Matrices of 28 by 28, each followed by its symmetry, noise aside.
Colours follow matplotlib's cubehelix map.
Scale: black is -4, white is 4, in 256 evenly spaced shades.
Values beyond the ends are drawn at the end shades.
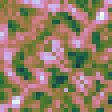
symmetric.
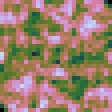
same after a half turn.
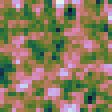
no symmetry.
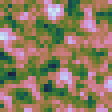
no symmetry.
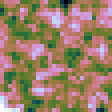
no symmetry.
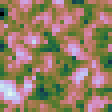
no symmetry.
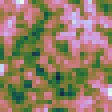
symmetric across the other diagonal.
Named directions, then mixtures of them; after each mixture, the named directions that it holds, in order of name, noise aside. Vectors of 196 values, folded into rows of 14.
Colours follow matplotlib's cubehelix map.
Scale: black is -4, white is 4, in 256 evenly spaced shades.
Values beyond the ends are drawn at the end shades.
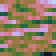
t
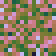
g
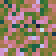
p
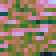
t.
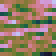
t.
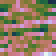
t.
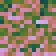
p, t.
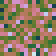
g.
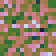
p, t.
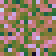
g.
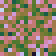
g.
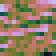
t.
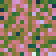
g, t.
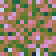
g.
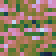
p, t.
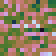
p, t.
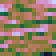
t.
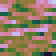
t.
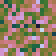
p.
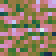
p, t.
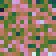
g, t.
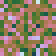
g, p.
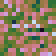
p, t.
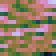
t.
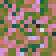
p.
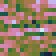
p, t.
